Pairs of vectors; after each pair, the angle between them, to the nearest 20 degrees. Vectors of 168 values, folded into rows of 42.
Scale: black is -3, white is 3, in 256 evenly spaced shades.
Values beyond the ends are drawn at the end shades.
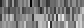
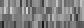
100 degrees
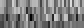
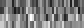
160 degrees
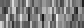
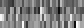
100 degrees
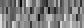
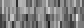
140 degrees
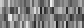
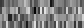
160 degrees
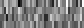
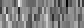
140 degrees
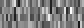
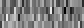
140 degrees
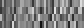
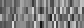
20 degrees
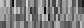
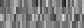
100 degrees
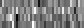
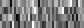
40 degrees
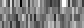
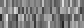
60 degrees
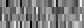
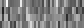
120 degrees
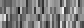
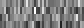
140 degrees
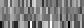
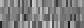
40 degrees
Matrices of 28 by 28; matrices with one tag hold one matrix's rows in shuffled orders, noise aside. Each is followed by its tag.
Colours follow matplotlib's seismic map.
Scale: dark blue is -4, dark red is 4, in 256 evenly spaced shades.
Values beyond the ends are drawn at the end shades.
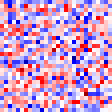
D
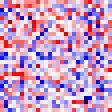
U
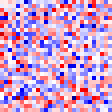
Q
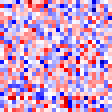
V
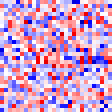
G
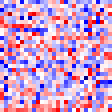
U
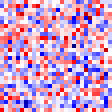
D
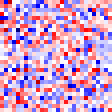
Q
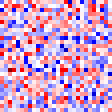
V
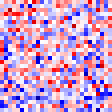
U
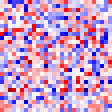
V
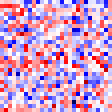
D
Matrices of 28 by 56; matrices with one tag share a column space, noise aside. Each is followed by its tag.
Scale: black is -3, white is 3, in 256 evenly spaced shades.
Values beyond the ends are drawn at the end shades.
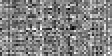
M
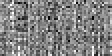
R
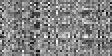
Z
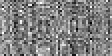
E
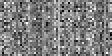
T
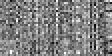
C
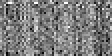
R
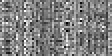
T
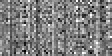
C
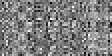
T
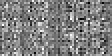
T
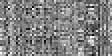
M
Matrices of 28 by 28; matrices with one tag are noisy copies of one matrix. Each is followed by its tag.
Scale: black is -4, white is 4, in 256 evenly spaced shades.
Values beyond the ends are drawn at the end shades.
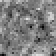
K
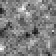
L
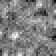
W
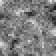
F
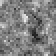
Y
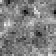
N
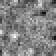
W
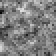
L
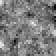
F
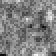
K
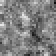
Y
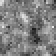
Y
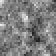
Y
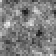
N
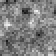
N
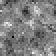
N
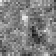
Y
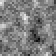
Y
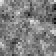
F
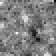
Y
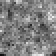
K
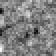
L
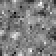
W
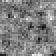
K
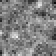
W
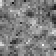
F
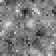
N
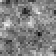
N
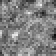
W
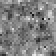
K
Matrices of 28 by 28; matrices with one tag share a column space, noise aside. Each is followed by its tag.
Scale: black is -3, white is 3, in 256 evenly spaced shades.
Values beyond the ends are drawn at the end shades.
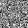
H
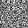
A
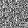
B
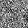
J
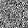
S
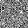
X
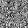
H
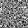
A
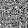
X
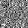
H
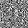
B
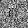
B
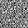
X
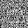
X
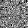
A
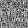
B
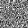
A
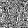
J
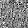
B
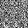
S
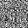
J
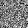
S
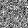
X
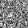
H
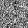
H
